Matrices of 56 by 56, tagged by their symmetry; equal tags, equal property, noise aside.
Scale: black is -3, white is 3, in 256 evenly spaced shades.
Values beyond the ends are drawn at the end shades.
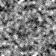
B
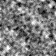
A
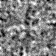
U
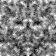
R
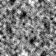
B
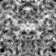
R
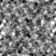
B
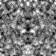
R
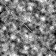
B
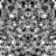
R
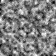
A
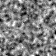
U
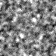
B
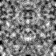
R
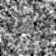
U
